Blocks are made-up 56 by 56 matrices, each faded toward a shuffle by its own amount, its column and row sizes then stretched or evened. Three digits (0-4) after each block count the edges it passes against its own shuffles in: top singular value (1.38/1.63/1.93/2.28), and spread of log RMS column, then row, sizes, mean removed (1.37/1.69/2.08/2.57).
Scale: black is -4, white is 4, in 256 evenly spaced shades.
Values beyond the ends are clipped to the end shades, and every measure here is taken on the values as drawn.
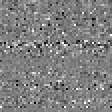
0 0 4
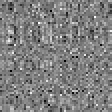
3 2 1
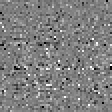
2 1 2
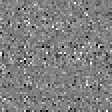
1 1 3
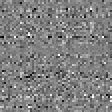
1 2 4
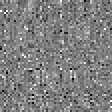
3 1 0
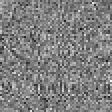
3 0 1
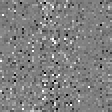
2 3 0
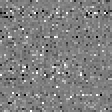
0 0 3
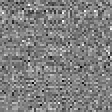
3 1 1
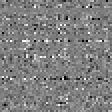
1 2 4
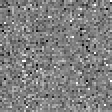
1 2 0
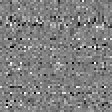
3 2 4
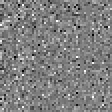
1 3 0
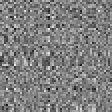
4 3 3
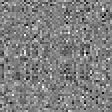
3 2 0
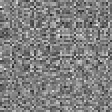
4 1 2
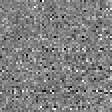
2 1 3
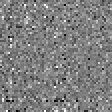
0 2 2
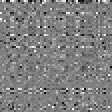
4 1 4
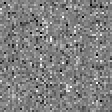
1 3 0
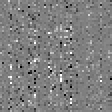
0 4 0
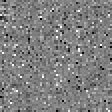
1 1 0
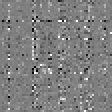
3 4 3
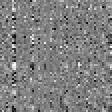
3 4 2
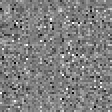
0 2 1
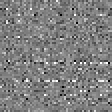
3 0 4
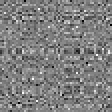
4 0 2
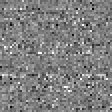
2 1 3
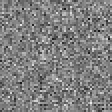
2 1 1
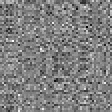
4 2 0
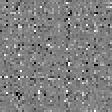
1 3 3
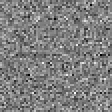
1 0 2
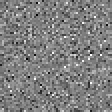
3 0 0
